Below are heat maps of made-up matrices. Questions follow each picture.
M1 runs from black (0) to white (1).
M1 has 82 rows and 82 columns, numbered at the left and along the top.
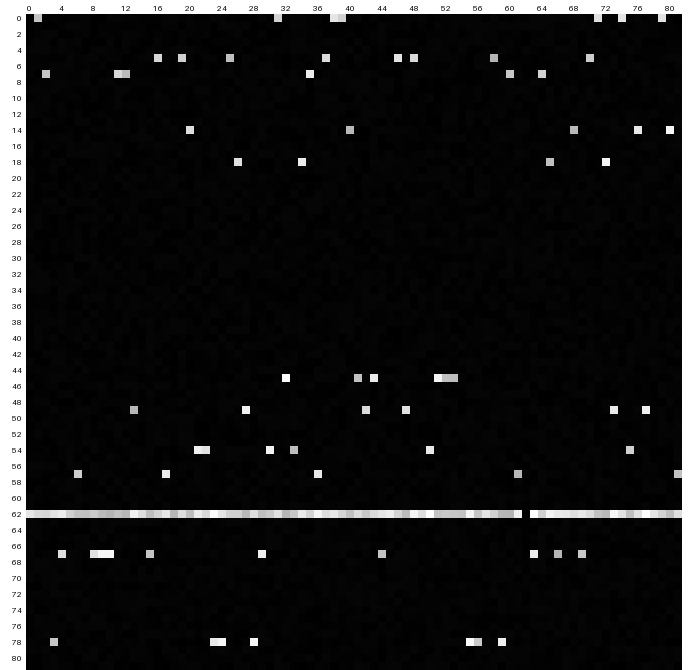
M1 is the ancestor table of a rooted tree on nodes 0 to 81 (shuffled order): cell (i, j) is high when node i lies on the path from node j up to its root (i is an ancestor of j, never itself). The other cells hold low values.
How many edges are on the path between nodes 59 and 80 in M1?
4
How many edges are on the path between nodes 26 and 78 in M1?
3
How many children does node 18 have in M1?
4
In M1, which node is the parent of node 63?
67
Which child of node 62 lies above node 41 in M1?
45
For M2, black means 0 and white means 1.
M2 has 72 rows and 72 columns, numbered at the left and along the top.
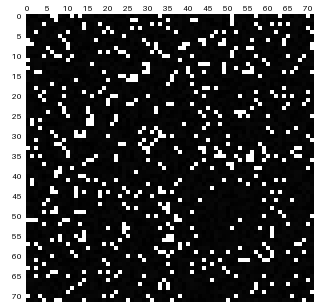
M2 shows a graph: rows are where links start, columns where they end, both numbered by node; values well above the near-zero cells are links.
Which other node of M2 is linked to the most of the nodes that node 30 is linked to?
node 44
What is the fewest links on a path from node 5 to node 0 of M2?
4
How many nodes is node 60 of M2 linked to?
7
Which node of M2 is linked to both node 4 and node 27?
node 21
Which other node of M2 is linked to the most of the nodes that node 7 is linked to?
node 14
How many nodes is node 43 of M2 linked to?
5
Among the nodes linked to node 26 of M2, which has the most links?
node 22
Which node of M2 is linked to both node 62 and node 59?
node 46
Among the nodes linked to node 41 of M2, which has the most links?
node 10
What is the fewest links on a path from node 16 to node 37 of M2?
4
